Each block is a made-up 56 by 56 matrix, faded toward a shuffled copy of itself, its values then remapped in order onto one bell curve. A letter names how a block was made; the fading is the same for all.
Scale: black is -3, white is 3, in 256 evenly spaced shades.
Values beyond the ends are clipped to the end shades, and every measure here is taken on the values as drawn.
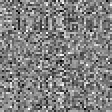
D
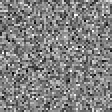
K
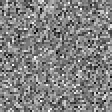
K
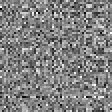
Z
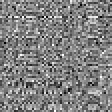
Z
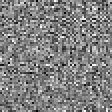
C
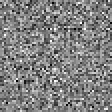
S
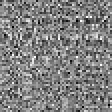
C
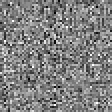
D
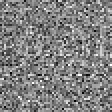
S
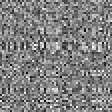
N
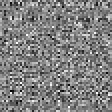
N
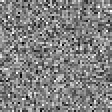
K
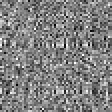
C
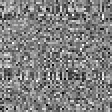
N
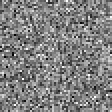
K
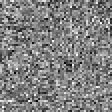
S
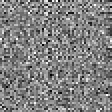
C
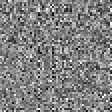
D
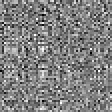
N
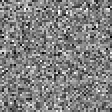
S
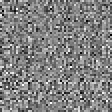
Z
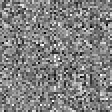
D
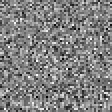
S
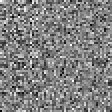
D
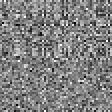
C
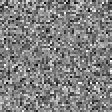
S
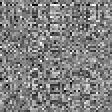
Z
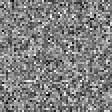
S
